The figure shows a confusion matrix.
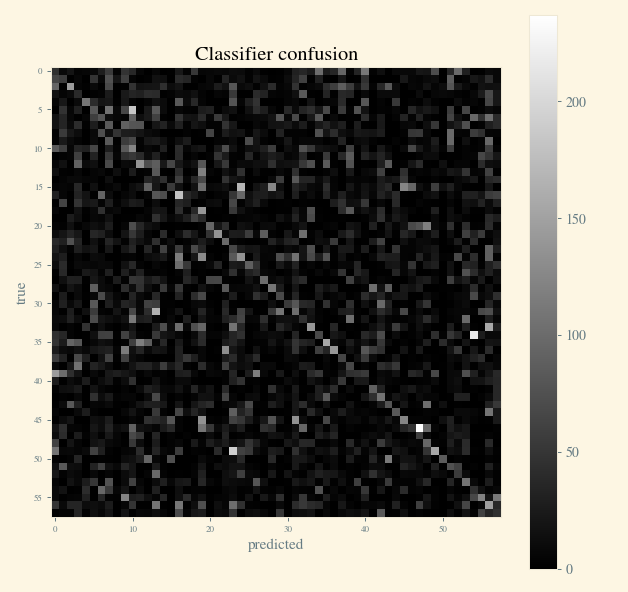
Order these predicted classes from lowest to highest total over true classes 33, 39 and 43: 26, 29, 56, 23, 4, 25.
4, 29, 25, 26, 23, 56
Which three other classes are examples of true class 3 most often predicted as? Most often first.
32, 56, 23
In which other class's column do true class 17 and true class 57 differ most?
42
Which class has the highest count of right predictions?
16
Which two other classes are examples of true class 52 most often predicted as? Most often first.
13, 24
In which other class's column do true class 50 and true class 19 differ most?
43
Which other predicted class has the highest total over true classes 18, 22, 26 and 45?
19
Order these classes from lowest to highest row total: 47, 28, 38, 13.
47, 13, 38, 28
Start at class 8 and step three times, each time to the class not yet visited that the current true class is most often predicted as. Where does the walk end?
7
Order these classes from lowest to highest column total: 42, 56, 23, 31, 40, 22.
40, 22, 42, 31, 23, 56
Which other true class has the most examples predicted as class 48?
20
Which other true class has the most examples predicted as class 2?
35
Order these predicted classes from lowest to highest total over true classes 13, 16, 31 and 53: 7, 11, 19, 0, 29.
11, 0, 7, 29, 19
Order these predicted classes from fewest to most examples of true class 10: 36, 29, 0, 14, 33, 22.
29, 36, 14, 33, 22, 0
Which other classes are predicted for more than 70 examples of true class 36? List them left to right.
9, 22, 40
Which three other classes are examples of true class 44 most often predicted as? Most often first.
56, 23, 16
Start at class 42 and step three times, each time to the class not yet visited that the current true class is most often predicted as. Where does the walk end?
38
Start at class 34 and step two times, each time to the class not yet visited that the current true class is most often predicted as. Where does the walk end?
6
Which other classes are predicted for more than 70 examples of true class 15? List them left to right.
12, 19, 24, 28, 45, 46
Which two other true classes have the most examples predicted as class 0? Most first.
39, 49
